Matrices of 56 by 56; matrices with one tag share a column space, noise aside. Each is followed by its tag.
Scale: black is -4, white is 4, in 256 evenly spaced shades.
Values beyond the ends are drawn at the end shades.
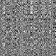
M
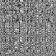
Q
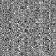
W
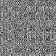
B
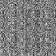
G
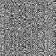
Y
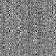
M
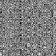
G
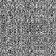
Q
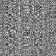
M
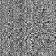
W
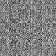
W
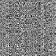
Y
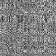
Q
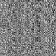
Q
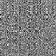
M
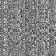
W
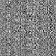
M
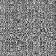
W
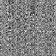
M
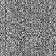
W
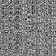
M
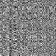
B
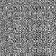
B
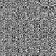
B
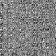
G
